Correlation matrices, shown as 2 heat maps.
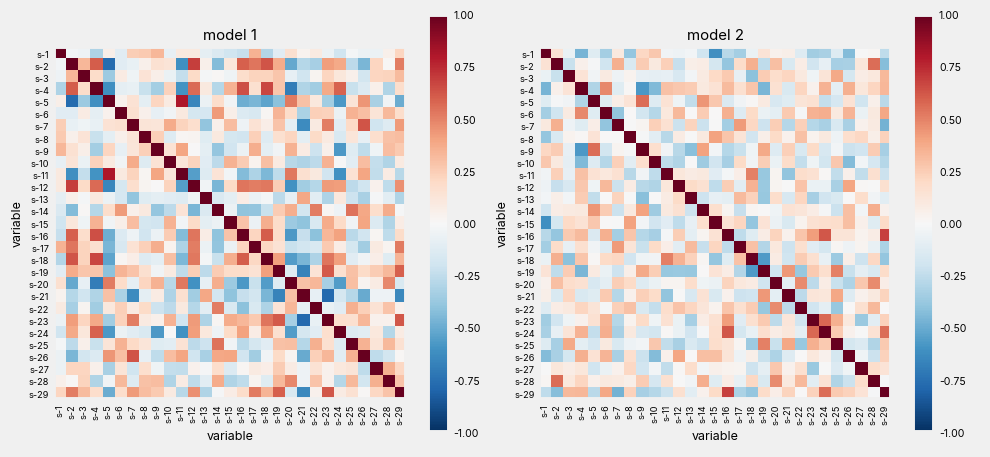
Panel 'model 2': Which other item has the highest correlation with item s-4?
s-6
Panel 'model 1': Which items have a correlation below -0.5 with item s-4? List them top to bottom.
s-5, s-11, s-20
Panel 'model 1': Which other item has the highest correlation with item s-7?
s-26
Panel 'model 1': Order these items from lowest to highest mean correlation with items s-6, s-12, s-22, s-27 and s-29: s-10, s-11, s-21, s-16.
s-21, s-11, s-10, s-16
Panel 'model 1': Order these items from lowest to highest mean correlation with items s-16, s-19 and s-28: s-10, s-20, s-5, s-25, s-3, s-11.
s-5, s-11, s-20, s-10, s-25, s-3
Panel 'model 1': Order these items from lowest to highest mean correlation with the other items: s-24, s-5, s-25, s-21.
s-21, s-5, s-24, s-25
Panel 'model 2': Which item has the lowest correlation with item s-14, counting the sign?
s-10
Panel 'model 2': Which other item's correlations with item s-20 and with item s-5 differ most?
s-9
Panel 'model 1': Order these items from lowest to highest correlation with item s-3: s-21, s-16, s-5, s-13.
s-5, s-21, s-13, s-16
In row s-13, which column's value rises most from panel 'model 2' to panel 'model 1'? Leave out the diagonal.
s-21
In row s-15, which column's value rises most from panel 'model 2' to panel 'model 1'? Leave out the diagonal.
s-18
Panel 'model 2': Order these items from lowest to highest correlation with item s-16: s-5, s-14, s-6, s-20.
s-5, s-14, s-20, s-6
